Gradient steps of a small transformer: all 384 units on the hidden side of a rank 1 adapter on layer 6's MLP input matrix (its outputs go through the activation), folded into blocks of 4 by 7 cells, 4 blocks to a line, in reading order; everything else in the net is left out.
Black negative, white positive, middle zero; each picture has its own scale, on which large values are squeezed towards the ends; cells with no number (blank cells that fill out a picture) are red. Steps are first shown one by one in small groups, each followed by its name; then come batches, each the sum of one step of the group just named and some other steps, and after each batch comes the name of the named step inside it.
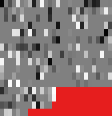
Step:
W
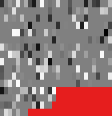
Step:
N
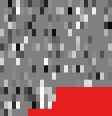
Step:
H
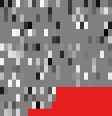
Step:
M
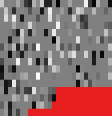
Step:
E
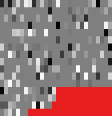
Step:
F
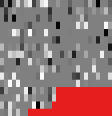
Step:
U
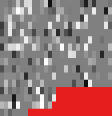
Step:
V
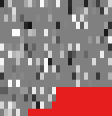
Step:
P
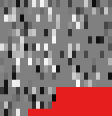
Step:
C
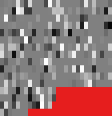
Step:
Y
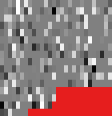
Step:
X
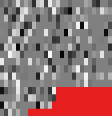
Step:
M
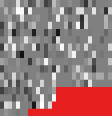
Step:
V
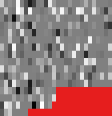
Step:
X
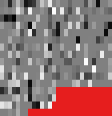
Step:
U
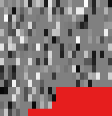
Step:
E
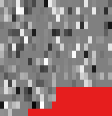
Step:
Y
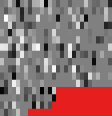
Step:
C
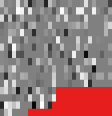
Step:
X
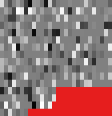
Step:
H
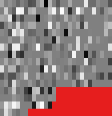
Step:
E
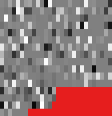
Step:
Y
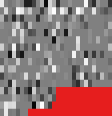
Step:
E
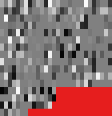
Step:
C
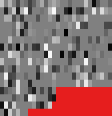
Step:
C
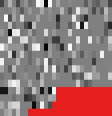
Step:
P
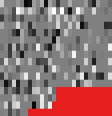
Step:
E
